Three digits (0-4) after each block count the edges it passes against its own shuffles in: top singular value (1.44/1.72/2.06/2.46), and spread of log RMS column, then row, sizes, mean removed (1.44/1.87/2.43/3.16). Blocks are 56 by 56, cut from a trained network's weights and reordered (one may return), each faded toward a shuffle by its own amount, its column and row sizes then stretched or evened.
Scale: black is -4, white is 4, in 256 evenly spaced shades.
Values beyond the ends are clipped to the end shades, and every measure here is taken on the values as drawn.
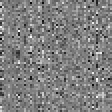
0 4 2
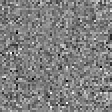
0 2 1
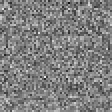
1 0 0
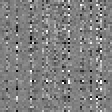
1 4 2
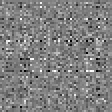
2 3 3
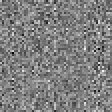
2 3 1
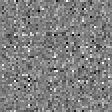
1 2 1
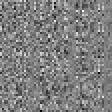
3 4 0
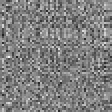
3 3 0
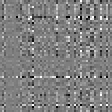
4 4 3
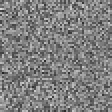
0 1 1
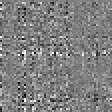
0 4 3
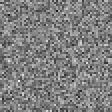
1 0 0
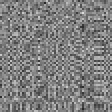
4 3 1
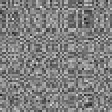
4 0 0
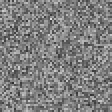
0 1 0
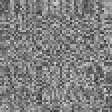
3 0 0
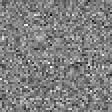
1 0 2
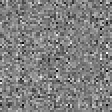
1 3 2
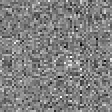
3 1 0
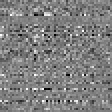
3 2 4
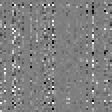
2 4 1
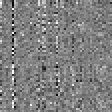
3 3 1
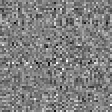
3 1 2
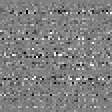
1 0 4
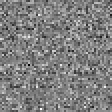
0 0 3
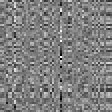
4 4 1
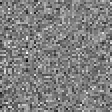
2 2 0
